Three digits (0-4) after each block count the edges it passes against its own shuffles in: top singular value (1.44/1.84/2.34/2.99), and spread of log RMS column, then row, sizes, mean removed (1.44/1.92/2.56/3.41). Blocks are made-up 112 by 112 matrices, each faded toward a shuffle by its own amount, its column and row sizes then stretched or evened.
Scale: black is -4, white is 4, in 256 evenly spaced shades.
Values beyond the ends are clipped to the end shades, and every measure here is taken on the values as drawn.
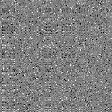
3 1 0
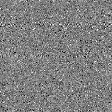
2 0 2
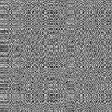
4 3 3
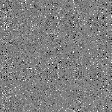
2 2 1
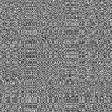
4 1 2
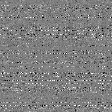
1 1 4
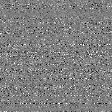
0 0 4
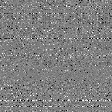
3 0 3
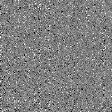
1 3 0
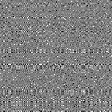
4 0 3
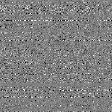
2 2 4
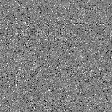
2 0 1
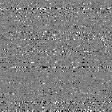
2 1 4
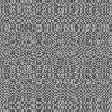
4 1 2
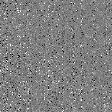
1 3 1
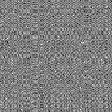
4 0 0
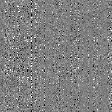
2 4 1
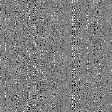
2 4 0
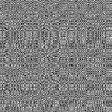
4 2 3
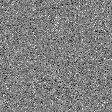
0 1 0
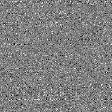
2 1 3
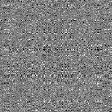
3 2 3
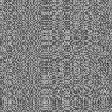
4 2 0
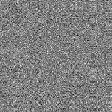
3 0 1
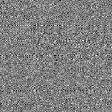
3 0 3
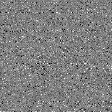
0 0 3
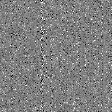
0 3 0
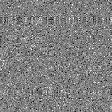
3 0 1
